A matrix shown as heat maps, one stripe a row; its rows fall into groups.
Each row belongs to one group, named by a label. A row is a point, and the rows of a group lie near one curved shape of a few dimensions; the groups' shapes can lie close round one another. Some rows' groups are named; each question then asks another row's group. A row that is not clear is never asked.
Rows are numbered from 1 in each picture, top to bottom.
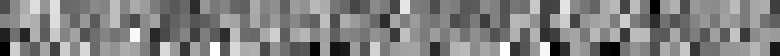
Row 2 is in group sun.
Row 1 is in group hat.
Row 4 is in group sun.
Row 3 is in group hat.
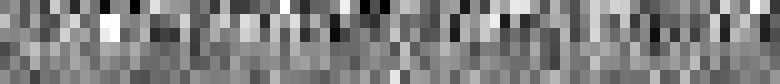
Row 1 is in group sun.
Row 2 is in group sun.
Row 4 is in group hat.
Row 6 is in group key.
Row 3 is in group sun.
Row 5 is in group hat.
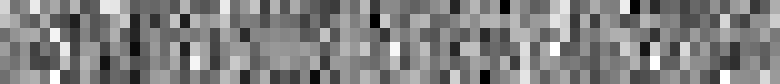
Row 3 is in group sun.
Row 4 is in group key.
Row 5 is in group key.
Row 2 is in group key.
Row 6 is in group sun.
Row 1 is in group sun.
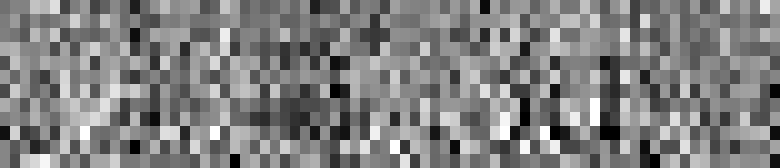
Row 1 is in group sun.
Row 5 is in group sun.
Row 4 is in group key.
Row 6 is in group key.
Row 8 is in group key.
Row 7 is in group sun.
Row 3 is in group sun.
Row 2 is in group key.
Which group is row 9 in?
key
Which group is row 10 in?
sun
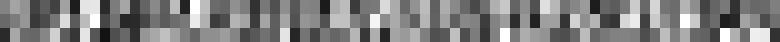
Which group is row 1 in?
key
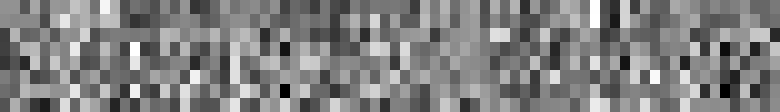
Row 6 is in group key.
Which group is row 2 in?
key
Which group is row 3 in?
sun
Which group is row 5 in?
hat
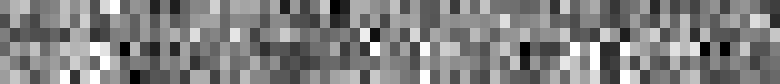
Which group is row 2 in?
sun
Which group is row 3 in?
key
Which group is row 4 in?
key
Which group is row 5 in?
key
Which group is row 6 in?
key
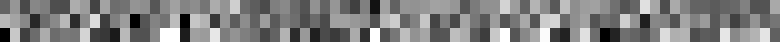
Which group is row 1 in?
key
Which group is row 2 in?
key
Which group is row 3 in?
sun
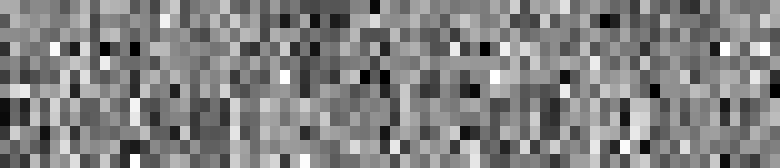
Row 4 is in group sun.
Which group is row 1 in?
key
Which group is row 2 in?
sun
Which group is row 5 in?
key
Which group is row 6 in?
sun
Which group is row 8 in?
hat
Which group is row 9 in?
hat
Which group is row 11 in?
key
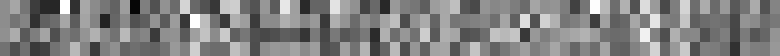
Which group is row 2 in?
key
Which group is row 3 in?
key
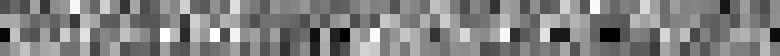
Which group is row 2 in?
key
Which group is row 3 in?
sun
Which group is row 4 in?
sun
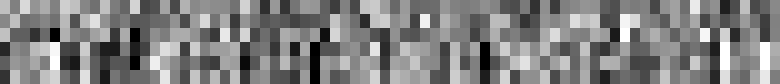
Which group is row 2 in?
key
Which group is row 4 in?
sun
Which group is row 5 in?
sun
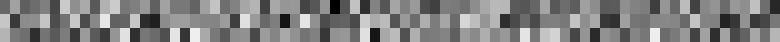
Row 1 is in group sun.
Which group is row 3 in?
key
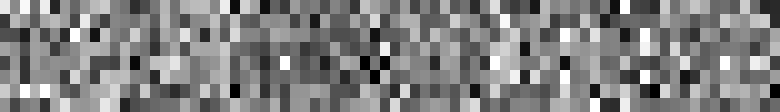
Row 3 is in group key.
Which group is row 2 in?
sun
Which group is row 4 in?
key
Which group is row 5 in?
sun
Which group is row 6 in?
key
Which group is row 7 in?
hat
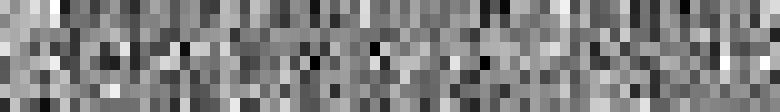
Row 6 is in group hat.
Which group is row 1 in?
sun
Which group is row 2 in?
sun
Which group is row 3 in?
hat
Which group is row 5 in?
sun
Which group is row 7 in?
sun
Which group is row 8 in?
hat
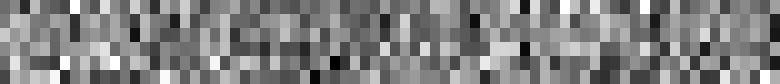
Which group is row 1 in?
key
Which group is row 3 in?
hat
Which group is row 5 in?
sun
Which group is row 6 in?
sun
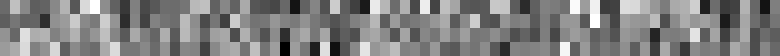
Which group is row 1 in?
key
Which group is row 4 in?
sun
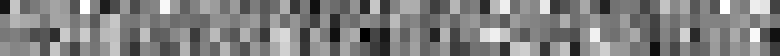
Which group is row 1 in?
sun
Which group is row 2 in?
sun
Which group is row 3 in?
sun
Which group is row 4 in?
sun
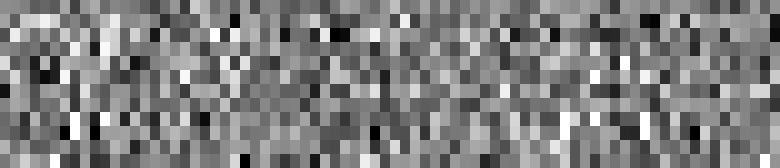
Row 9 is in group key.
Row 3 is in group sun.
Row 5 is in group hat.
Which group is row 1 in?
key
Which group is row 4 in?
key
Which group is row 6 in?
hat
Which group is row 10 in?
key
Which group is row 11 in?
key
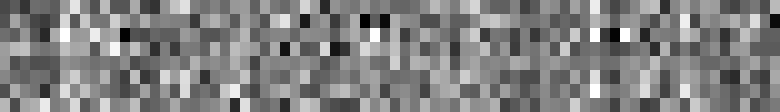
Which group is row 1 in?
hat
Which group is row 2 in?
sun
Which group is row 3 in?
key
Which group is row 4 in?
sun
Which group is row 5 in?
key
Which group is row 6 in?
hat
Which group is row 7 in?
hat
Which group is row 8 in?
hat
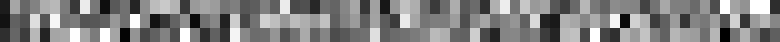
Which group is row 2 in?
hat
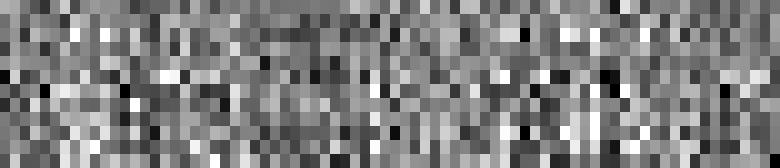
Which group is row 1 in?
key
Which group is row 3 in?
key
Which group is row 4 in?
hat
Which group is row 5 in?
sun
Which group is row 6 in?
sun
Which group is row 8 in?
hat
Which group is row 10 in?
key
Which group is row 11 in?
key
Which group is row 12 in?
sun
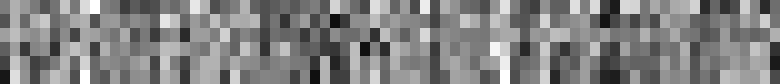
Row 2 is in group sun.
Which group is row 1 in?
key
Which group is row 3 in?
key
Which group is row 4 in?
sun
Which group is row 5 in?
sun
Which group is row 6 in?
sun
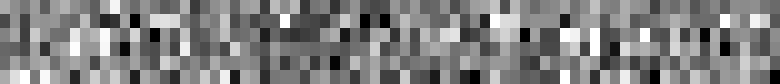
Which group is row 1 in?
sun
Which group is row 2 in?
sun
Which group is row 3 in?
key
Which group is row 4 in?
key
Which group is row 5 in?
sun
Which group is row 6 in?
hat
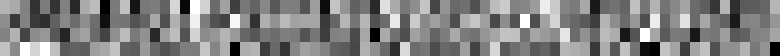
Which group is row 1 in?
key
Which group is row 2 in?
key
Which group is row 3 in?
key
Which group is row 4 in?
hat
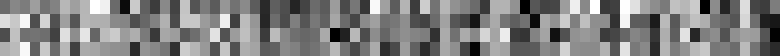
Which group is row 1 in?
key
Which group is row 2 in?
hat
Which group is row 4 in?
hat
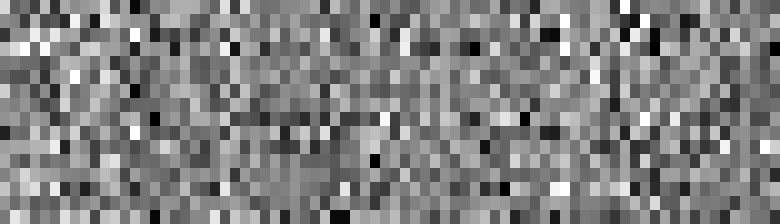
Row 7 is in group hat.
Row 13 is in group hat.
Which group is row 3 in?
hat
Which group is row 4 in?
hat
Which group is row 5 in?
hat
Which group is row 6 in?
key
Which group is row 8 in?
key
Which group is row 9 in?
key
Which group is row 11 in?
sun
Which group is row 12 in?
key
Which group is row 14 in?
sun
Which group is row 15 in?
key
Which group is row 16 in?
sun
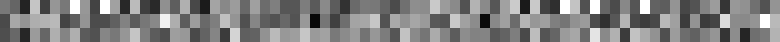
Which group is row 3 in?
hat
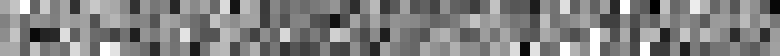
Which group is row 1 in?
hat
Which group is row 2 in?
sun
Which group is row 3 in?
hat
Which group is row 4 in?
key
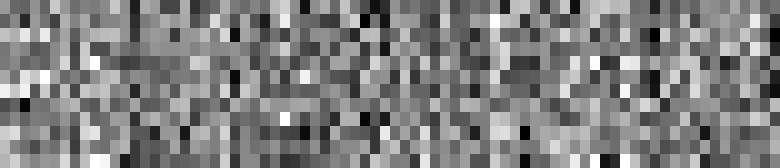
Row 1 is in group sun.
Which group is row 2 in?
sun
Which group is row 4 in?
sun
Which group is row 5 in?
key
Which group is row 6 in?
hat
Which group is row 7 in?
hat
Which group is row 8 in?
hat
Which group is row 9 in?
sun
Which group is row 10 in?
key
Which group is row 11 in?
key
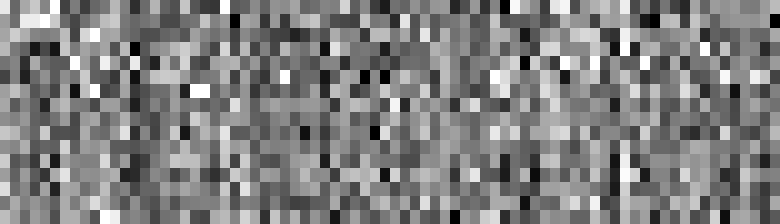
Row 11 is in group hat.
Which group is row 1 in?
sun
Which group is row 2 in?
hat
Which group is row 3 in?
key
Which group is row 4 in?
hat
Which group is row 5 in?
key
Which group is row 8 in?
key
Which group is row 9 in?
key
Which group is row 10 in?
key
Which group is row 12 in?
hat
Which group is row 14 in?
hat
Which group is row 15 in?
key
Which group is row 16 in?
sun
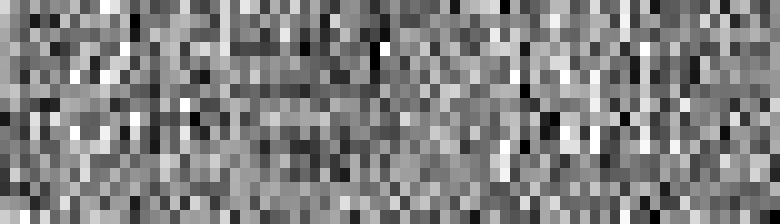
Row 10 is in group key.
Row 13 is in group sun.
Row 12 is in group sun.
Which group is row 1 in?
sun
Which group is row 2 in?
hat
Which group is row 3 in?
sun
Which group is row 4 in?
key
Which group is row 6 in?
key
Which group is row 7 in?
key
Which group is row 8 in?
hat
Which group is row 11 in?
key
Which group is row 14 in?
hat
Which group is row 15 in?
key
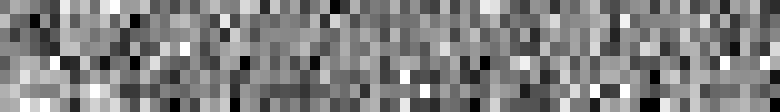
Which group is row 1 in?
sun
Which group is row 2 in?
hat
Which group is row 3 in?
key
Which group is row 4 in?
hat
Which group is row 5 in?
sun
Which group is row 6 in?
hat
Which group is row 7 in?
key
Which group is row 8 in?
hat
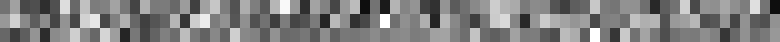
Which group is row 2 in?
key
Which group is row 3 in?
key
